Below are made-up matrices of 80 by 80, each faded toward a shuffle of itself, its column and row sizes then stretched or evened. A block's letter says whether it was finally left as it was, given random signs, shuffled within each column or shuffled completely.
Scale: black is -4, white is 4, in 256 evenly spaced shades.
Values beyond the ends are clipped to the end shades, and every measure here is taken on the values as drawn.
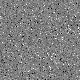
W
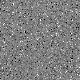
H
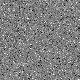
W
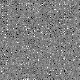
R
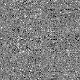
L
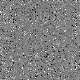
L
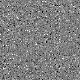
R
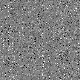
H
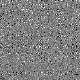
L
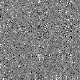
L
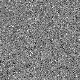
H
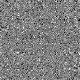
L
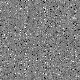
H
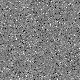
W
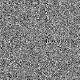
R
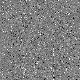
H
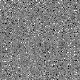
L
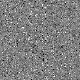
H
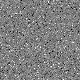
W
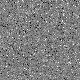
W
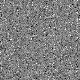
H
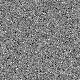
W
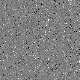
H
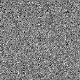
R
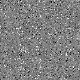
R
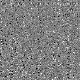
L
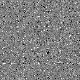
R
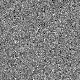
H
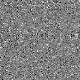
L
